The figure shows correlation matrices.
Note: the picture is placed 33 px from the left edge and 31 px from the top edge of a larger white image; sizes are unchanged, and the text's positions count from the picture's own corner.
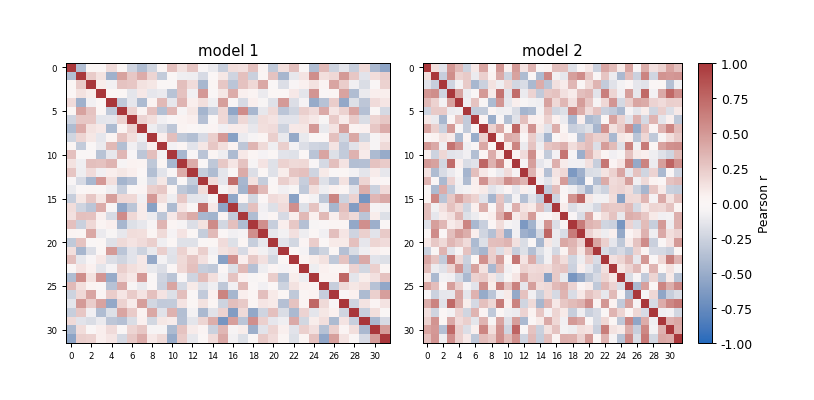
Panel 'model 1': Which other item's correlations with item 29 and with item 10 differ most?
16
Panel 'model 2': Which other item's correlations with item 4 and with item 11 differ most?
26
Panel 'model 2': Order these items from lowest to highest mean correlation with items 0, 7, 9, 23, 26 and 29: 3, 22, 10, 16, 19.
10, 19, 16, 22, 3
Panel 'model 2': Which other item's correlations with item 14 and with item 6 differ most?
2
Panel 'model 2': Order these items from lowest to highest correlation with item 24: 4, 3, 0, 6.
4, 3, 0, 6
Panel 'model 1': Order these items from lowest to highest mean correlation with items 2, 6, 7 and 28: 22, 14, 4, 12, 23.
4, 22, 14, 12, 23
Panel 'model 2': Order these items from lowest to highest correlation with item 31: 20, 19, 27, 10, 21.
21, 19, 10, 20, 27
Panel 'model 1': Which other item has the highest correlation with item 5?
17
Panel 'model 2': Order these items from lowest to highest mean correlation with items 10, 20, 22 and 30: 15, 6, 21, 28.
6, 28, 15, 21
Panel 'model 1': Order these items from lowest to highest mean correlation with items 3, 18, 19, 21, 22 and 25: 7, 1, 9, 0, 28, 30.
28, 30, 1, 7, 9, 0
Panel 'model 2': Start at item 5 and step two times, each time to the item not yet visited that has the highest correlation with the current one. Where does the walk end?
19
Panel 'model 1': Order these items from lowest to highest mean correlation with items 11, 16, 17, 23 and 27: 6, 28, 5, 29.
28, 29, 6, 5
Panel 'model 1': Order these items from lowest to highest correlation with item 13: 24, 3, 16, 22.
22, 24, 3, 16
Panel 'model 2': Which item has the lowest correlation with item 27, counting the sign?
14
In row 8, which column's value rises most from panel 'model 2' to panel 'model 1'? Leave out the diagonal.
15
